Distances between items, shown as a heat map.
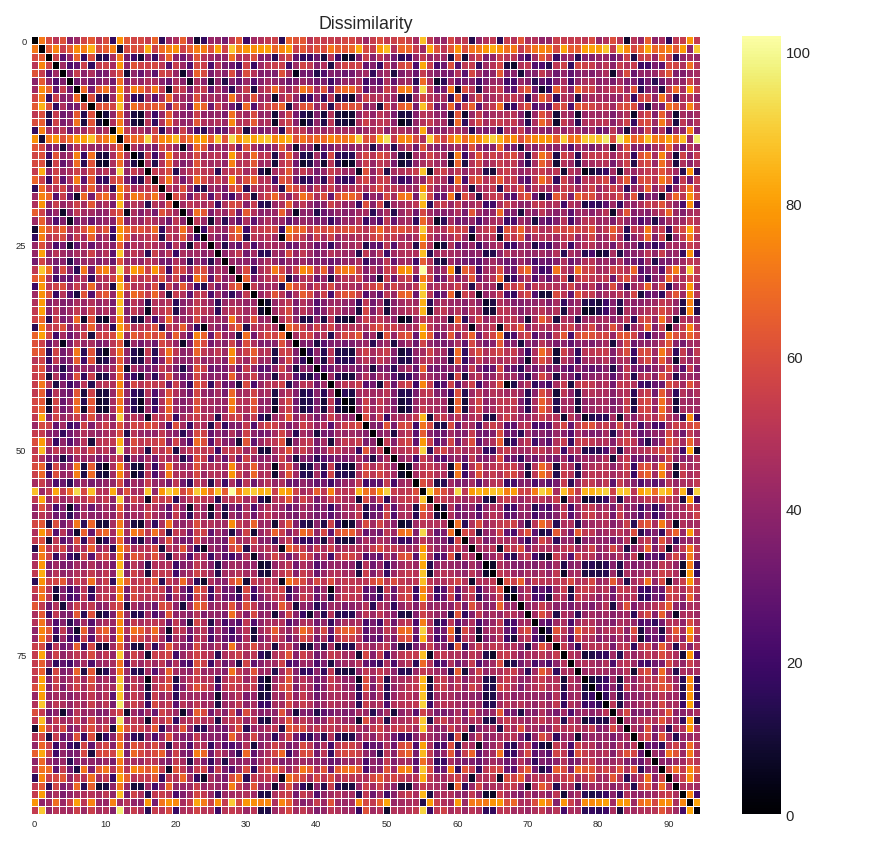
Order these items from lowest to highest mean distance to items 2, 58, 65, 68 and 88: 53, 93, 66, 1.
53, 66, 93, 1
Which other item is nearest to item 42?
67
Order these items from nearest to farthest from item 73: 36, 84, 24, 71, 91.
71, 36, 84, 24, 91
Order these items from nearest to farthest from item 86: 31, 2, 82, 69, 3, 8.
31, 3, 8, 82, 69, 2
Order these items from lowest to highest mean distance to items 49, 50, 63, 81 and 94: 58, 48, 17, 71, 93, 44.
71, 48, 58, 44, 17, 93
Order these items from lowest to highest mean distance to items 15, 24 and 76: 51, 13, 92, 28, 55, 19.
51, 13, 92, 19, 28, 55
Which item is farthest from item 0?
55
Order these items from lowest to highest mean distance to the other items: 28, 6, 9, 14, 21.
9, 21, 14, 6, 28
